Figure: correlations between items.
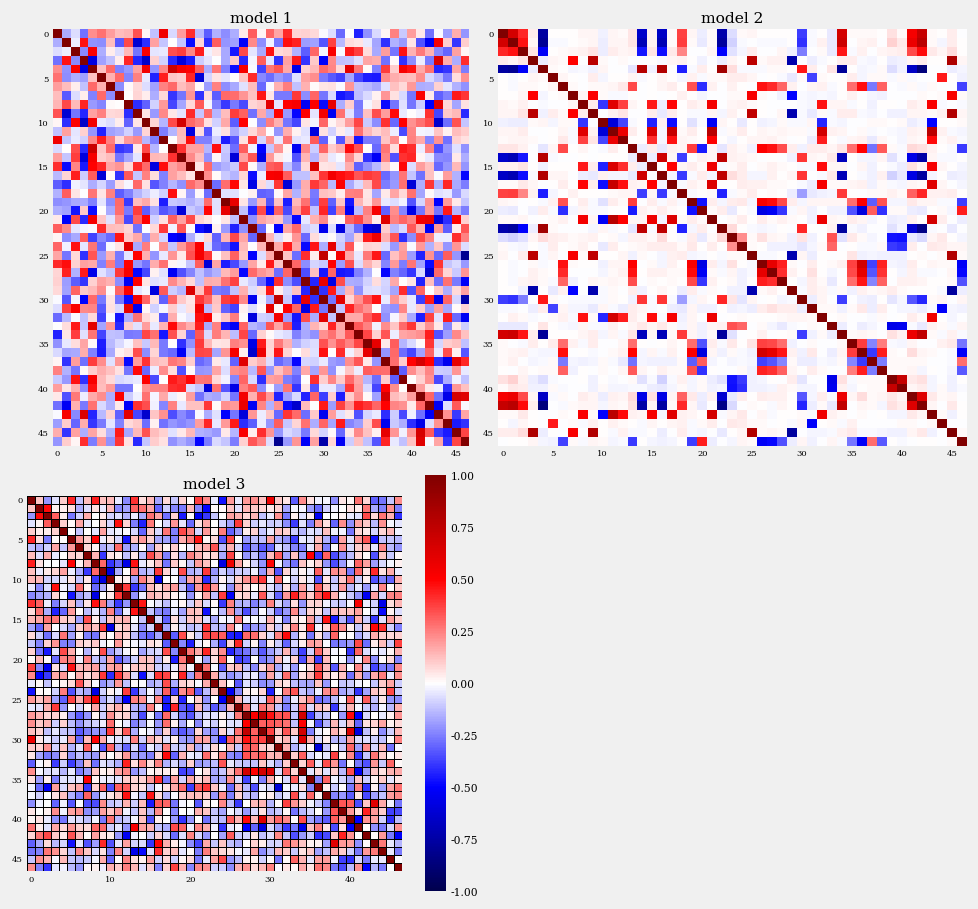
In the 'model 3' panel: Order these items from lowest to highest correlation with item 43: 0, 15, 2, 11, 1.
15, 0, 1, 11, 2
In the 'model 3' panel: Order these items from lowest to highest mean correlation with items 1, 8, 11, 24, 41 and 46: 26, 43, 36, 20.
43, 20, 26, 36
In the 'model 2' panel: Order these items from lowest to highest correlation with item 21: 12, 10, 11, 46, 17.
10, 46, 12, 17, 11
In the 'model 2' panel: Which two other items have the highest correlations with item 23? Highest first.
33, 24
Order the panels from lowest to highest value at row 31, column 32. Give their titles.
model 1, model 2, model 3
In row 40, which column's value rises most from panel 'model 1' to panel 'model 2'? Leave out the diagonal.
39
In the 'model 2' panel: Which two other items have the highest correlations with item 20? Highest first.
46, 37
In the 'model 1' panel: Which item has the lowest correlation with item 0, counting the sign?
34
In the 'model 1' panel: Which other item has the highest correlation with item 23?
36
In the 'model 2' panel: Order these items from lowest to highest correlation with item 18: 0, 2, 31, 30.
30, 31, 2, 0
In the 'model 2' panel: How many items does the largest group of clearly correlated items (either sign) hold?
12
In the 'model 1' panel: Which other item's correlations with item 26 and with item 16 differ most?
17
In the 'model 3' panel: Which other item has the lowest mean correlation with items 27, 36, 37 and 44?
14
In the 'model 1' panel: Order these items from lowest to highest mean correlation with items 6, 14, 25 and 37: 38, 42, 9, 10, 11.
11, 38, 42, 9, 10
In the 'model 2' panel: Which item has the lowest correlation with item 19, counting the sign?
20
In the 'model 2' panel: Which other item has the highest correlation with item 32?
11
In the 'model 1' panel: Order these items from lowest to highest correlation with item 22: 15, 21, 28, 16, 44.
16, 44, 21, 28, 15
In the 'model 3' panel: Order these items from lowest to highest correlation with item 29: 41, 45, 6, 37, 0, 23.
41, 6, 23, 45, 37, 0
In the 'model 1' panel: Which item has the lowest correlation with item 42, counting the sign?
27
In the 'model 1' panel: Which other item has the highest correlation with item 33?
4
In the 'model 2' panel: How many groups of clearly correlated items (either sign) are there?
6
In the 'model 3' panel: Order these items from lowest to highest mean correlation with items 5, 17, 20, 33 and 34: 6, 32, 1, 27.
6, 1, 27, 32
